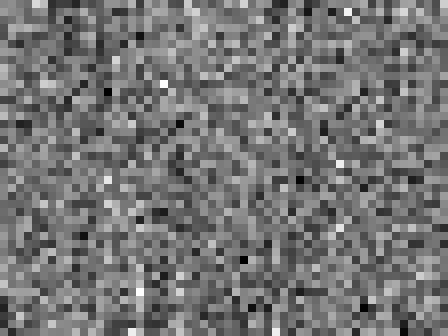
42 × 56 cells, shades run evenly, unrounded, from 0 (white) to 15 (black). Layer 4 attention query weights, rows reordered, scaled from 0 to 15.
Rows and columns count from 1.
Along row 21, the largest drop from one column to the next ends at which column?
43
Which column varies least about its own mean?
8
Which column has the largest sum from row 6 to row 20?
13
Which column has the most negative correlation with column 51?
39
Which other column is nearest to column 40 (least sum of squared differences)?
25
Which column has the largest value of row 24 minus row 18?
46
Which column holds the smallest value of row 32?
7
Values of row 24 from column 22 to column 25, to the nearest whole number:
7 7 8 10
